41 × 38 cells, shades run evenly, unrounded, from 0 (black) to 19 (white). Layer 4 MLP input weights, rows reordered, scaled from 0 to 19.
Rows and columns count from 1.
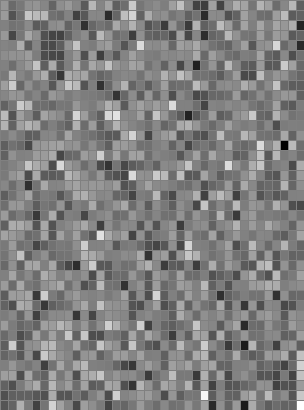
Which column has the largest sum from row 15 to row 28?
32
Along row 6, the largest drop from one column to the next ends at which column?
13
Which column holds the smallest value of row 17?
14
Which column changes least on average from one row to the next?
1
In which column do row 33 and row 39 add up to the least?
31
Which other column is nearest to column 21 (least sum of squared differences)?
9
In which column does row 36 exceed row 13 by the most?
6
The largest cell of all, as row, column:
41, 38
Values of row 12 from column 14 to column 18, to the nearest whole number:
16 17 10 10 12
